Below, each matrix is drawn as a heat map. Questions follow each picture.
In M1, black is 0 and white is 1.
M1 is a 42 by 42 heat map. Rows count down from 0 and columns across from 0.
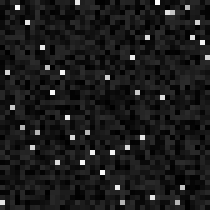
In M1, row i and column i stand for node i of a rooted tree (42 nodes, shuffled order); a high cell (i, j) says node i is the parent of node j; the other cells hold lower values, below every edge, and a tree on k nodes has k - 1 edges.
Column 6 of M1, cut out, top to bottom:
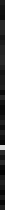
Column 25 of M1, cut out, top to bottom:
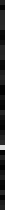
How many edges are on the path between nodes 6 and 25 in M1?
2
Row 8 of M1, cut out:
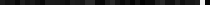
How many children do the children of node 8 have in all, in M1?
3
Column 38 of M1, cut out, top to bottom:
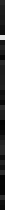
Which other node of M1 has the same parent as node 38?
29
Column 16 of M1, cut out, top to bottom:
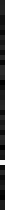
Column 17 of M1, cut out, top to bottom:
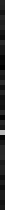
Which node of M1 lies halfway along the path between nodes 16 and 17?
11
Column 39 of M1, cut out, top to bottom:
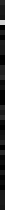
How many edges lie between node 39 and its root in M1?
8
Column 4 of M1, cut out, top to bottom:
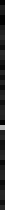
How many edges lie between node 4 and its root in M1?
7
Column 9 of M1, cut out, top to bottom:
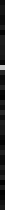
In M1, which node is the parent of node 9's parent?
23
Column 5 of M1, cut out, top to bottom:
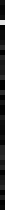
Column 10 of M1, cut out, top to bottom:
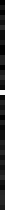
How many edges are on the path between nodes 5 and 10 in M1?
5
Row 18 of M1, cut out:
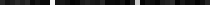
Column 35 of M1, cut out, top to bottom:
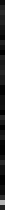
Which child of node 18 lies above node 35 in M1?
27
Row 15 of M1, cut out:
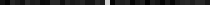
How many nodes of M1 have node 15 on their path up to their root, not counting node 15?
5
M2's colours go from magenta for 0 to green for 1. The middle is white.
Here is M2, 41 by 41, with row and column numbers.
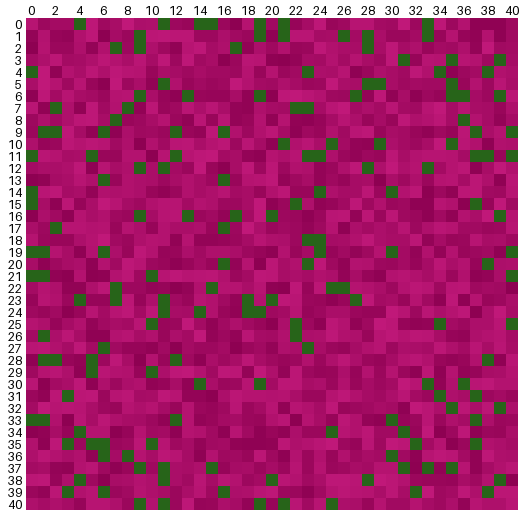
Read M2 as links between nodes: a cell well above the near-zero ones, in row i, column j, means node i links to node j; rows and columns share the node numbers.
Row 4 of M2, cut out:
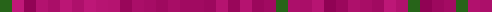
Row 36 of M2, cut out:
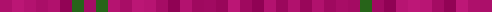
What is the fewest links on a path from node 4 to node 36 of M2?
4
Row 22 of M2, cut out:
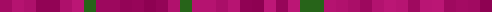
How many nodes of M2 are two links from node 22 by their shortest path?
9
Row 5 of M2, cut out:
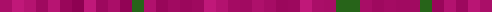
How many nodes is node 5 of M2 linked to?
4
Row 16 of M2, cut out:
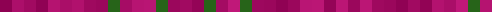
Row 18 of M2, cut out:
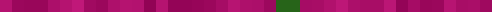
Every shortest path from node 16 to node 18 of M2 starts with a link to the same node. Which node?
node 20
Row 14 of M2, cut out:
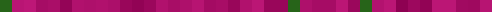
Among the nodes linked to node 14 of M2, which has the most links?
node 0
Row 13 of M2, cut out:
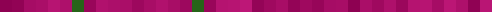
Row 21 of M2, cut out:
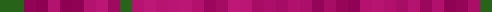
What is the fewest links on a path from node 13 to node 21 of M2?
4
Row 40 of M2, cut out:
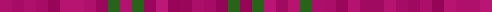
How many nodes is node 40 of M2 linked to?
5
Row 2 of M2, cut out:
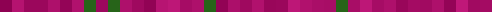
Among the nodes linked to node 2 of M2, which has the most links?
node 9
